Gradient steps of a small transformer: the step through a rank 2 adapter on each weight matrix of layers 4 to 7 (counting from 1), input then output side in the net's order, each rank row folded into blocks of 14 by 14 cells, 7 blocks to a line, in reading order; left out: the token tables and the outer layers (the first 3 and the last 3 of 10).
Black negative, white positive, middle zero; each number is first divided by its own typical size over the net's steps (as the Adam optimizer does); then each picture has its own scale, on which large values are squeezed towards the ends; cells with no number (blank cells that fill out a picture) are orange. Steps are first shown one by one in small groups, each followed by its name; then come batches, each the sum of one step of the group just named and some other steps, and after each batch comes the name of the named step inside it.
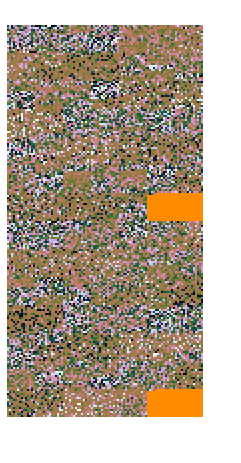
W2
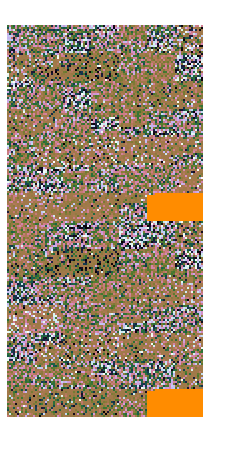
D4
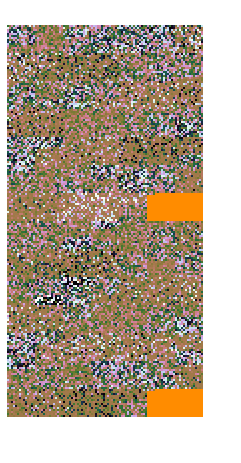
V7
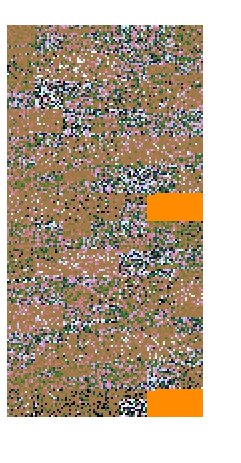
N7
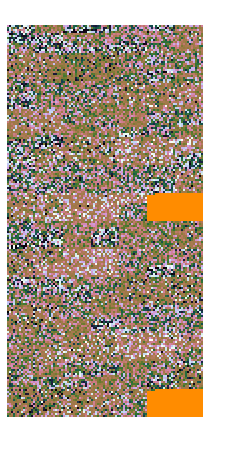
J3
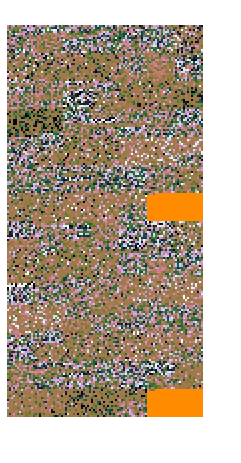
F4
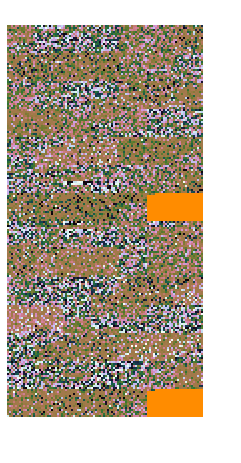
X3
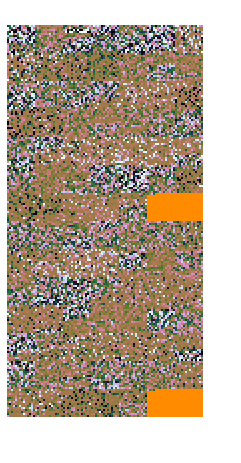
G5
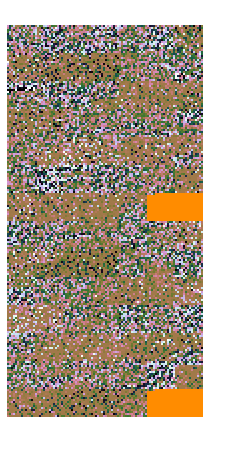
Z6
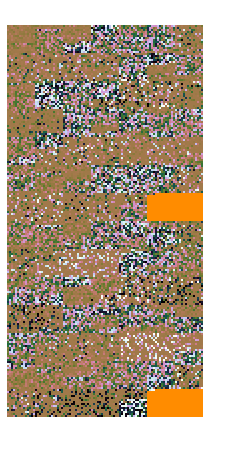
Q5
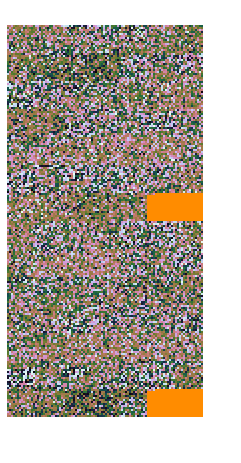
N7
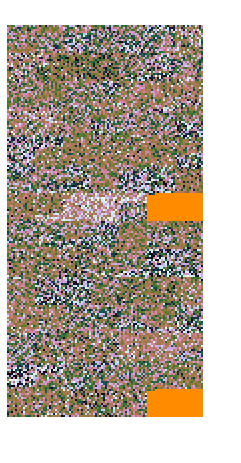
V7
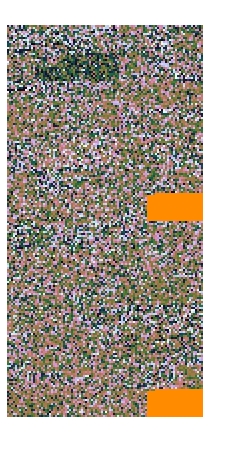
Z6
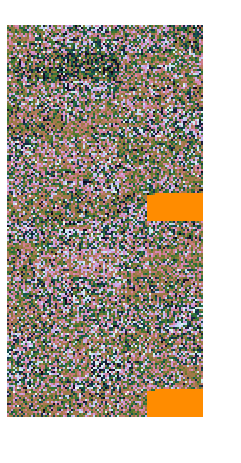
X3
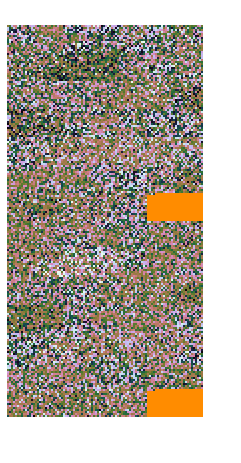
G5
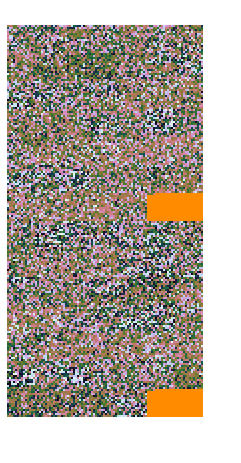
D4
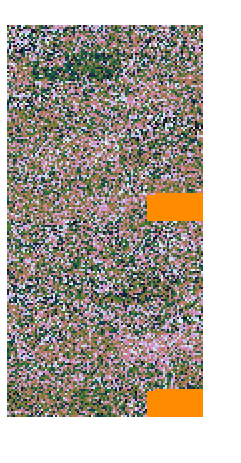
V7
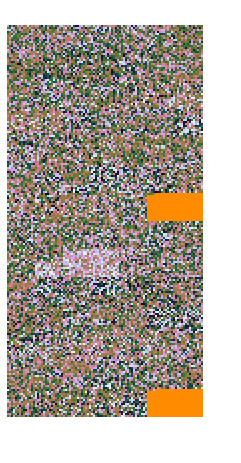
N7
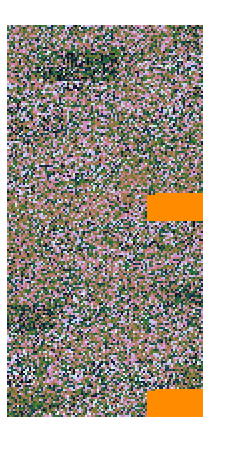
W2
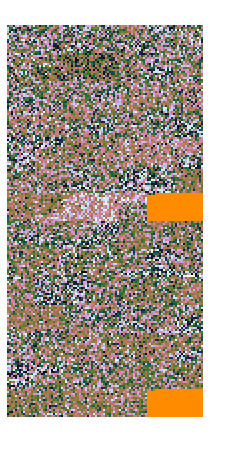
V7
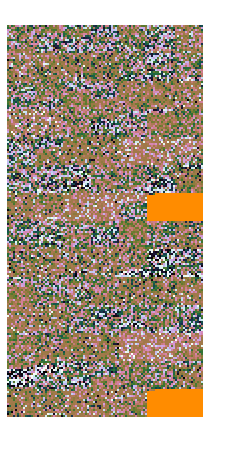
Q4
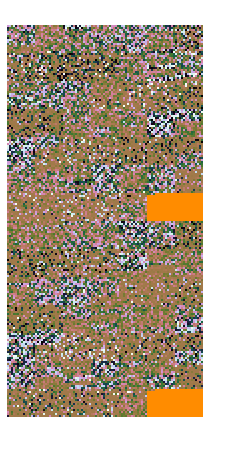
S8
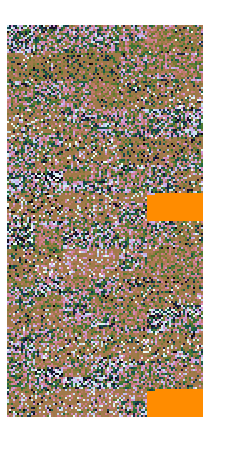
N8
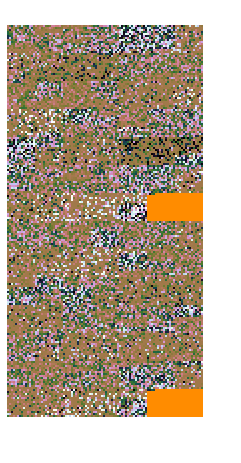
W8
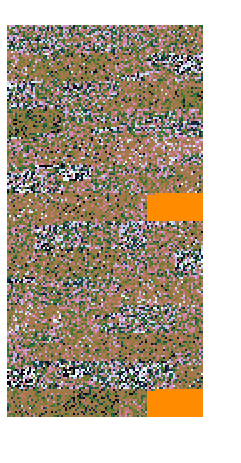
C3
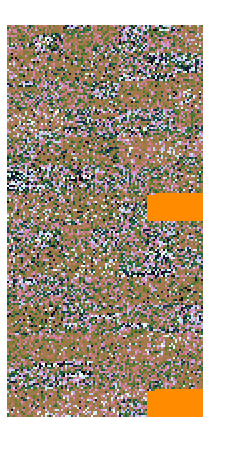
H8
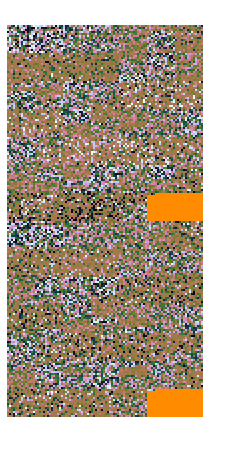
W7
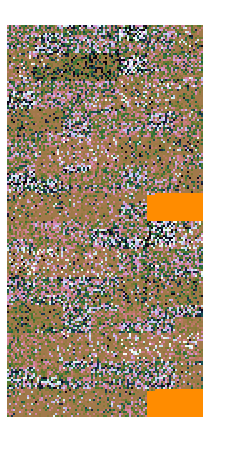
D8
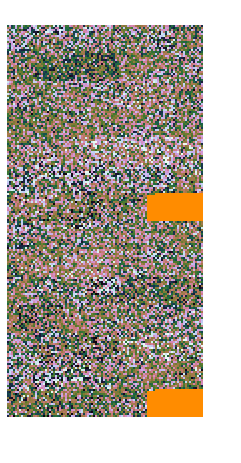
W7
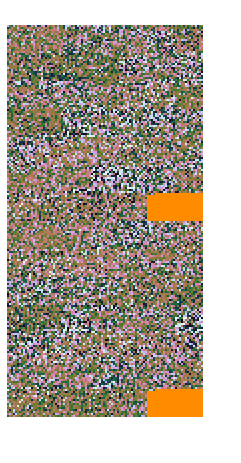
S8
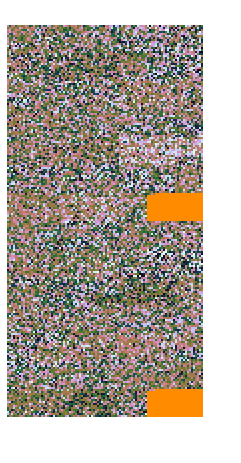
H8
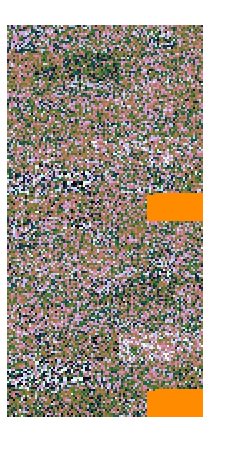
Q4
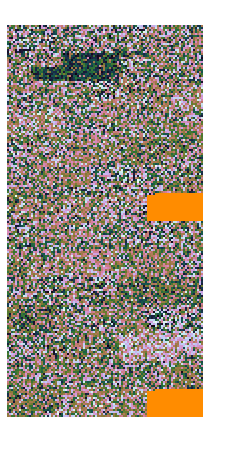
D8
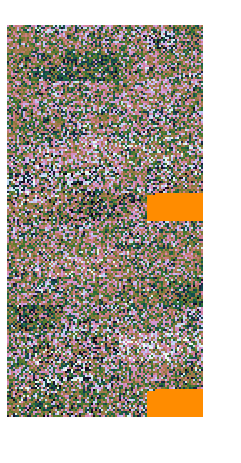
S8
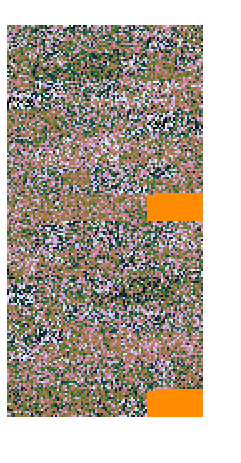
D8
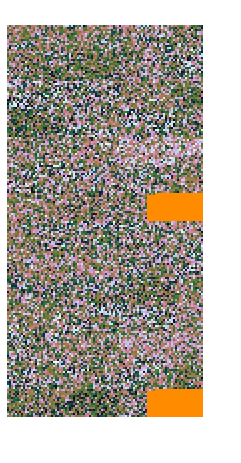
C3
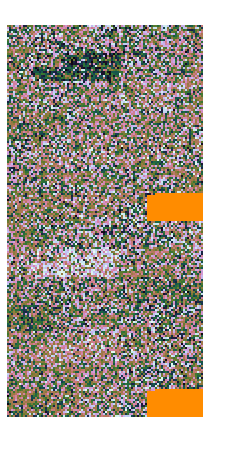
D8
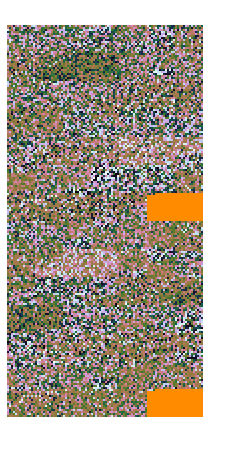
W7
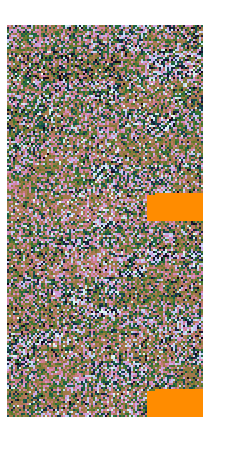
S8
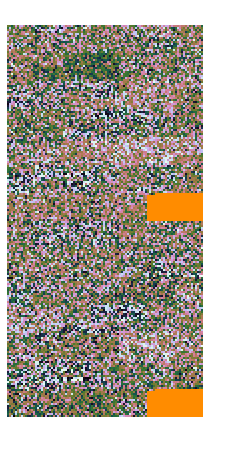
Q4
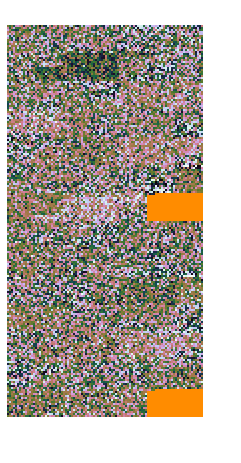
Q4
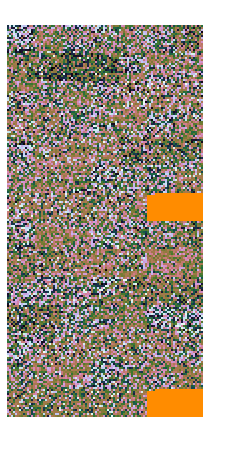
S8
